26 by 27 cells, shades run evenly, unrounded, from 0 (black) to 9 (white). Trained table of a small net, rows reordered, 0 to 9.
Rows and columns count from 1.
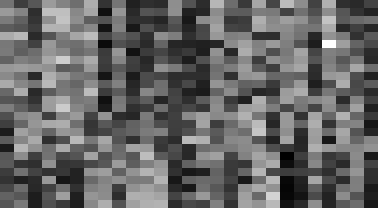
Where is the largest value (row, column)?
6, 24
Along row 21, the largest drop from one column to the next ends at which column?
21
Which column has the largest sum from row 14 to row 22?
19
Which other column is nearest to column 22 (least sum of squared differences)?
1
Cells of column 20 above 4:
12
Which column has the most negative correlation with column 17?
20
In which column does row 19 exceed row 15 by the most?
10
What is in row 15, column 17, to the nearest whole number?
5
